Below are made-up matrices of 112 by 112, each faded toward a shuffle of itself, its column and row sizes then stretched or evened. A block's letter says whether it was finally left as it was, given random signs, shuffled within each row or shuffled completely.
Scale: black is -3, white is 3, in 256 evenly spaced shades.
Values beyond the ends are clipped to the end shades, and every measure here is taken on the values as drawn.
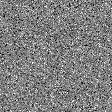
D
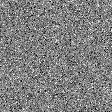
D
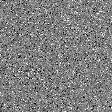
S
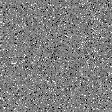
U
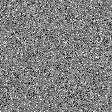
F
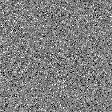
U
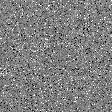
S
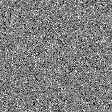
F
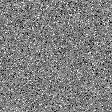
D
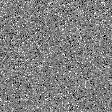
F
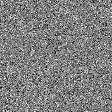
F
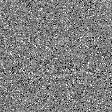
U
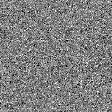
U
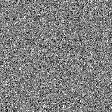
U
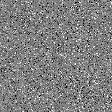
U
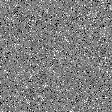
U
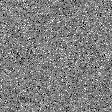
S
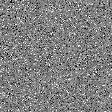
F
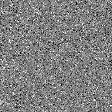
U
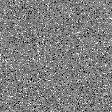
U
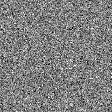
U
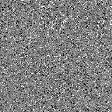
U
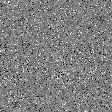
S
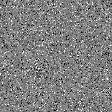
U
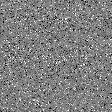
S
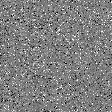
U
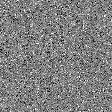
S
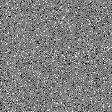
U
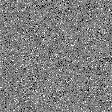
F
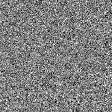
F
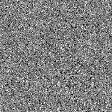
U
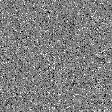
U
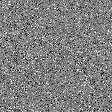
S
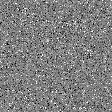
S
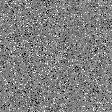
F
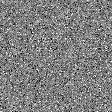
S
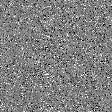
F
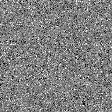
F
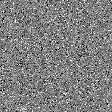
U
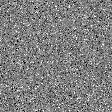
S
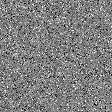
D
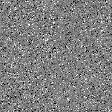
U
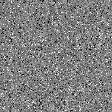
U
